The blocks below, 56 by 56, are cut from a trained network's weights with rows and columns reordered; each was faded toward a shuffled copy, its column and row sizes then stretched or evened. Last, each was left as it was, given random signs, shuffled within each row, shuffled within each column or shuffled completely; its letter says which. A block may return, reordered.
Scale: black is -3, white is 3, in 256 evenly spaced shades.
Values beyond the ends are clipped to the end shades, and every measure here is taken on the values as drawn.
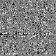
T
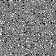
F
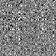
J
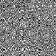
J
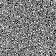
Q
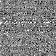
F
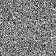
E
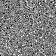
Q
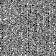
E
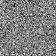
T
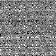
J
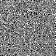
T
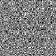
J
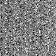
E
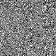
E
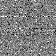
F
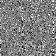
E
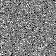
Q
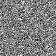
E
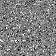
F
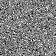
Q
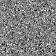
F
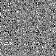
T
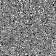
Q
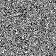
Q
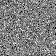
Q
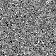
Q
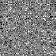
J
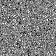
Q
